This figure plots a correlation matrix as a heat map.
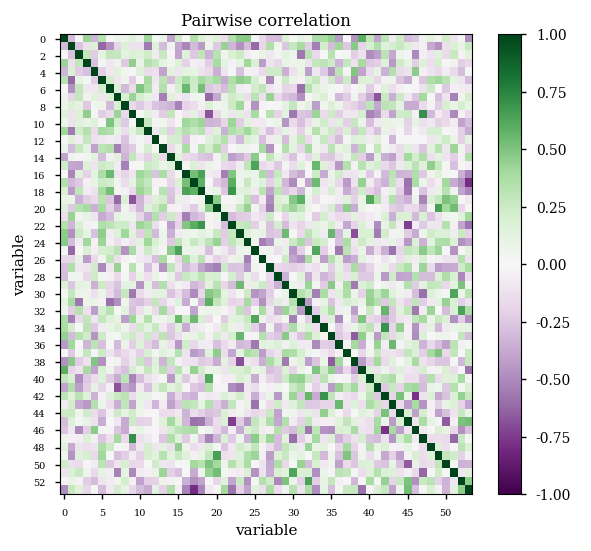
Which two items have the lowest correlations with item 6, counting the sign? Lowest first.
31, 1
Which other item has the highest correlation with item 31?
19
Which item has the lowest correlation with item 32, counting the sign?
46
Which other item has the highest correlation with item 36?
43
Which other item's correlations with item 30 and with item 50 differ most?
17
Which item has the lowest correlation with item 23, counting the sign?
38
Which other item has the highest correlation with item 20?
49
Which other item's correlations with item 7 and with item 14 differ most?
41
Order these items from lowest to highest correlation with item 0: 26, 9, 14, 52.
14, 26, 52, 9
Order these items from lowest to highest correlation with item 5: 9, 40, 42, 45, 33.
45, 9, 42, 40, 33
